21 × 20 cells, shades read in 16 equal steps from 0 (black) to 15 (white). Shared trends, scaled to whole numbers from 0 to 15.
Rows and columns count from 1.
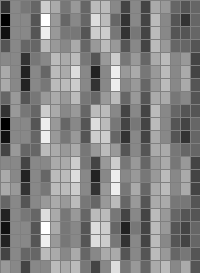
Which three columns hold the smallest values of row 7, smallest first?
3, 10, 20
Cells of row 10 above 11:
2
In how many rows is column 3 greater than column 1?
12
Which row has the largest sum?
15
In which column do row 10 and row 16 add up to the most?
5
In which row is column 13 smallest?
18
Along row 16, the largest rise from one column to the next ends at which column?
16
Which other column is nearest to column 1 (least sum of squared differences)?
13
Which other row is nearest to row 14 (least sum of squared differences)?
6
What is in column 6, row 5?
11
